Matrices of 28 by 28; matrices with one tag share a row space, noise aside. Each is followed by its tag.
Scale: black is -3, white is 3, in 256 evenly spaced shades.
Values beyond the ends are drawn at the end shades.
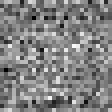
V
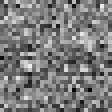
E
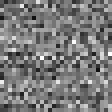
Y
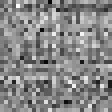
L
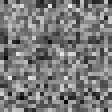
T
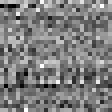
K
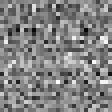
L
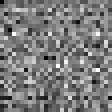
T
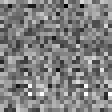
T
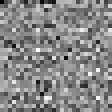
Y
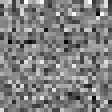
L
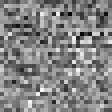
E
